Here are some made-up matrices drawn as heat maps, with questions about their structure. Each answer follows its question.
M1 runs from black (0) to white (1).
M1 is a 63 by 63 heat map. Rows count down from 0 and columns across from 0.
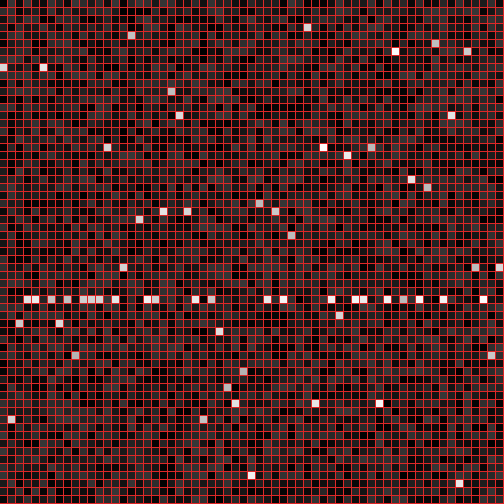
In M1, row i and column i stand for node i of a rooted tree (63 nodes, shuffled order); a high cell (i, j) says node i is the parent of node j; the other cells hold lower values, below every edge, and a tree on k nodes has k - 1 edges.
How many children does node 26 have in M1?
3
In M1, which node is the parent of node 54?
5
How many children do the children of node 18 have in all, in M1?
3
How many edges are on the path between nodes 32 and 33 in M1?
4
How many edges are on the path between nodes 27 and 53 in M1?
5
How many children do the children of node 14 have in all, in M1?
1
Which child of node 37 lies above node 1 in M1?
52
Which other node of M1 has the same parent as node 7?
2
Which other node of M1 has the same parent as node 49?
58
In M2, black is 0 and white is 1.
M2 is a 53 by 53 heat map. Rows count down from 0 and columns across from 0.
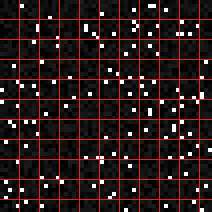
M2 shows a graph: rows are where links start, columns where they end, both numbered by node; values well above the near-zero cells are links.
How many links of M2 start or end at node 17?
2
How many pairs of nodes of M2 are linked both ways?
2
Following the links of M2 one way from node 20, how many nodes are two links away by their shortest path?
10
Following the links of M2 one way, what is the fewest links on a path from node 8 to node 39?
4
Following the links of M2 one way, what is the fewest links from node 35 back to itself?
7
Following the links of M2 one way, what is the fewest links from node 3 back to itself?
7
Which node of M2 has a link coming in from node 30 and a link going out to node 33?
node 2
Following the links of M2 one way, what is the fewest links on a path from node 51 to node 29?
7
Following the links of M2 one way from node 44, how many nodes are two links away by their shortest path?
1
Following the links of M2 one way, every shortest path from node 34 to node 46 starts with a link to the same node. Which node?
node 41
